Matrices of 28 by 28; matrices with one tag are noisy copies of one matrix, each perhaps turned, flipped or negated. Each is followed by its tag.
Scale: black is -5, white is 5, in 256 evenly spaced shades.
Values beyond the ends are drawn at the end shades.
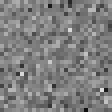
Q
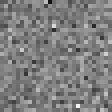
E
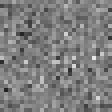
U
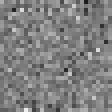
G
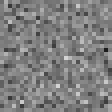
Q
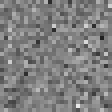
E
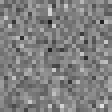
Q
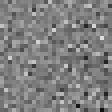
E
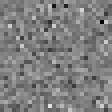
Q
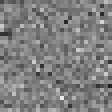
G
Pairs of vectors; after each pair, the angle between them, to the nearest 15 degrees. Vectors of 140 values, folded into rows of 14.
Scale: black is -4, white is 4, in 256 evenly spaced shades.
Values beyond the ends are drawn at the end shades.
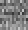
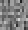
120 degrees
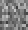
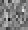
90 degrees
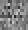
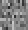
45 degrees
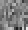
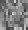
135 degrees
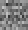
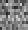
150 degrees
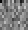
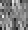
60 degrees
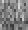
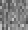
75 degrees
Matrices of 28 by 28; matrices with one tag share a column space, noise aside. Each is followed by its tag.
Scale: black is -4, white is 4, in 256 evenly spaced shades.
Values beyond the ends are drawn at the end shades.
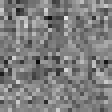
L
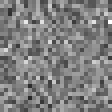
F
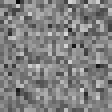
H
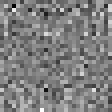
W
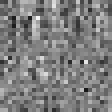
L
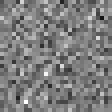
H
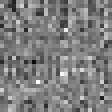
L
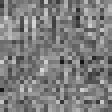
L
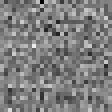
H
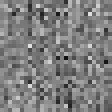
W
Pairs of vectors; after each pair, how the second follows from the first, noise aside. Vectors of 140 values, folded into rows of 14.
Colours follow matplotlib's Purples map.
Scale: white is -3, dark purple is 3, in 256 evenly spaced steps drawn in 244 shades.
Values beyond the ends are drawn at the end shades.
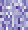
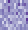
reversed, shrunk.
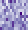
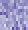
reversed, shrunk.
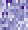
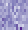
wrapped around, negated, shrunk.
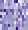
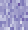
reversed, shrunk.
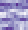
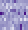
negated, partly zeroed.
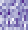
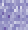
reversed, shrunk.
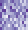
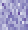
reversed, shrunk.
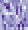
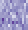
wrapped around, negated, shrunk.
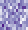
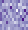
negated, partly zeroed.
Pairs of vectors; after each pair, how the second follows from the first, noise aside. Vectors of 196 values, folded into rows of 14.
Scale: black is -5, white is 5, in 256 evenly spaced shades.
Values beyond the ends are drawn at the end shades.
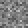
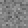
reversed, negated, shrunk.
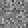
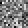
reversed, scaled up.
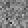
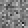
shuffled.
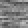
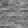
reversed, negated, shrunk.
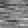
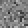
shuffled.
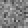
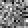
scaled up.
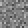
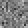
shuffled.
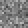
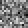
scaled up.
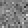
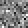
scaled up.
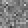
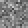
wrapped around.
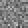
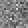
shuffled.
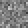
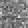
shuffled.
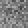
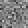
shuffled.
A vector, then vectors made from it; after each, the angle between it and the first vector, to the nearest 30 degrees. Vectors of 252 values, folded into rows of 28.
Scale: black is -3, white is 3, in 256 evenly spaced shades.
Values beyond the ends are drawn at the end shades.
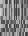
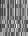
120 degrees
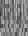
150 degrees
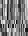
120 degrees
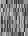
60 degrees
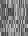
120 degrees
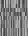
90 degrees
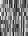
60 degrees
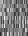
60 degrees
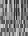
30 degrees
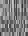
30 degrees
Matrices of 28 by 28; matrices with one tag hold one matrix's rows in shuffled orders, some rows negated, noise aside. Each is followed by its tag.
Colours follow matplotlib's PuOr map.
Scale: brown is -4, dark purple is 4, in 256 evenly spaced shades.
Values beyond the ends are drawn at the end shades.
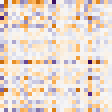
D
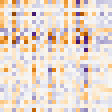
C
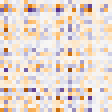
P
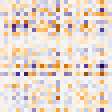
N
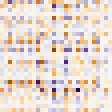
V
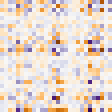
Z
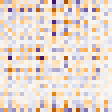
V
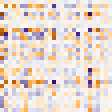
D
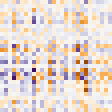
C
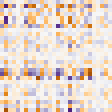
P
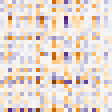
V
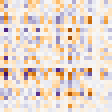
P
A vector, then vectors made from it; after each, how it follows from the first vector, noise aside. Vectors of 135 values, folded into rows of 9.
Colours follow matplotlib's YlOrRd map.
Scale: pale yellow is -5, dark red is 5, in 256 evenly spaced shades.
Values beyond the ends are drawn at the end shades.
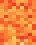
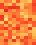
reversed.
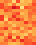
reversed.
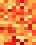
negated, scaled up.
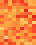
wrapped around, negated.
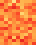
reversed.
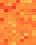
reversed, partly zeroed.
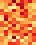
reversed, negated, scaled up.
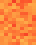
reversed, negated, shrunk.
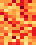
reversed, negated, scaled up.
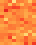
reversed, partly zeroed.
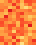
sign-scrambled.
